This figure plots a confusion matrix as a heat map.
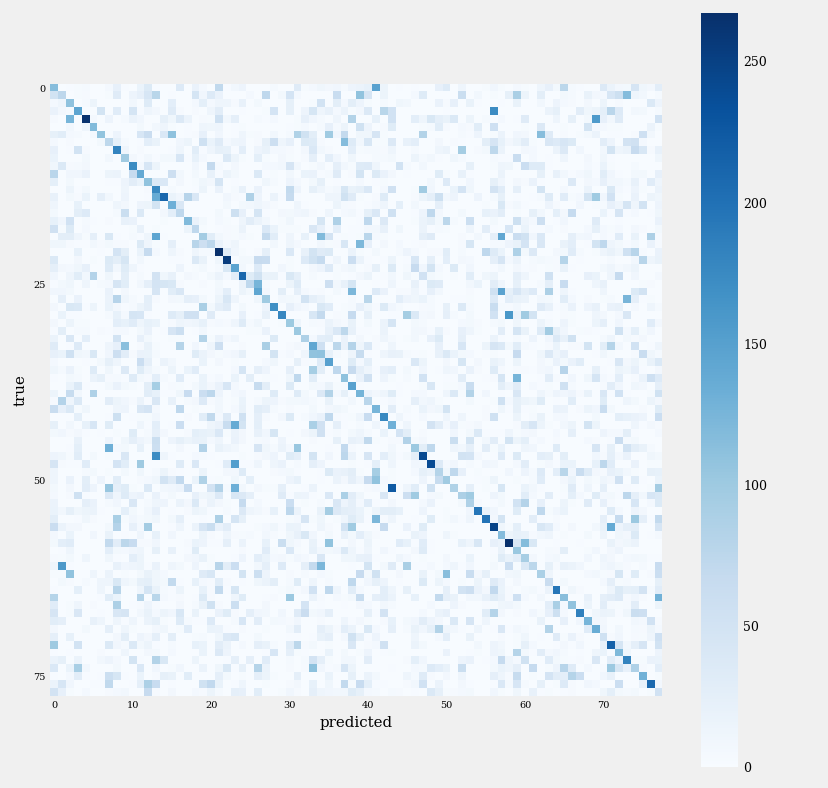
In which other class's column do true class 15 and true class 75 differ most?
66
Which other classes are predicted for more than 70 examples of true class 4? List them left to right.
2, 38, 69
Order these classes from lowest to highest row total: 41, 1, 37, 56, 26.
41, 37, 26, 1, 56
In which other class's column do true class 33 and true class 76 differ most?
9
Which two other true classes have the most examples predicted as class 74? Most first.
55, 21
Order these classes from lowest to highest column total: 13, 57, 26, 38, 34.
26, 34, 57, 38, 13
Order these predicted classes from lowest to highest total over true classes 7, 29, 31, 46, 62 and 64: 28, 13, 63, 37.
28, 13, 63, 37
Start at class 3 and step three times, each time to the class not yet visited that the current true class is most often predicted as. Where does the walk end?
0
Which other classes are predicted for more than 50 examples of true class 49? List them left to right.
41, 51, 65, 67
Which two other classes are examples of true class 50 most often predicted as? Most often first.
41, 19
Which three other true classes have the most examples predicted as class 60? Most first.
58, 29, 53
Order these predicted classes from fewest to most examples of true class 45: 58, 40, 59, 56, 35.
35, 59, 56, 58, 40
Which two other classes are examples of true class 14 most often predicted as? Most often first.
13, 69
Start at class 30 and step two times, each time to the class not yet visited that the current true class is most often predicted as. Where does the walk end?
23
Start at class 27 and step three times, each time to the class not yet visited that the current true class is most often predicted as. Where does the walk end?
47
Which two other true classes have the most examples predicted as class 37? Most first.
7, 52
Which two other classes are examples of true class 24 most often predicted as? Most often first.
5, 72
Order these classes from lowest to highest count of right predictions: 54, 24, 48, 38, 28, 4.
38, 28, 54, 24, 48, 4
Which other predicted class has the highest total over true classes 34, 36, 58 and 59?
33
